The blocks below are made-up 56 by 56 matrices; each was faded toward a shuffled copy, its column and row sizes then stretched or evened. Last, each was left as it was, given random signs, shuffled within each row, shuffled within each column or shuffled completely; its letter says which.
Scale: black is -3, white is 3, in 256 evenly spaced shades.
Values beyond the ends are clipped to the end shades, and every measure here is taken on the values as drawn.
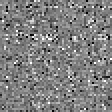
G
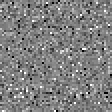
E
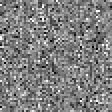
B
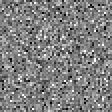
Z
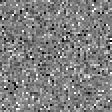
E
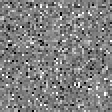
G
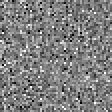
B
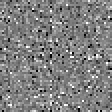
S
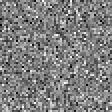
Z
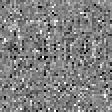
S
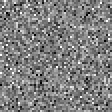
Z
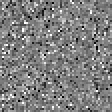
B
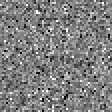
B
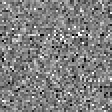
E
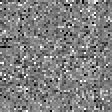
G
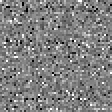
E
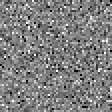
Z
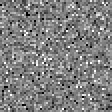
Z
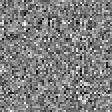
S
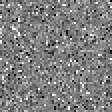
Z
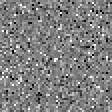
B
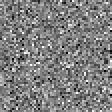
B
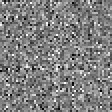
G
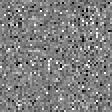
S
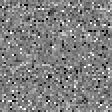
E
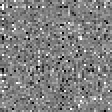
S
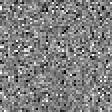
S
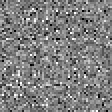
S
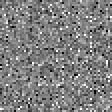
B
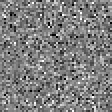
G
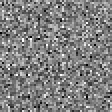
G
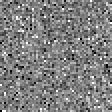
B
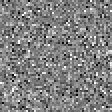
G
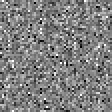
B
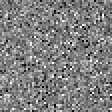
Z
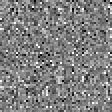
S
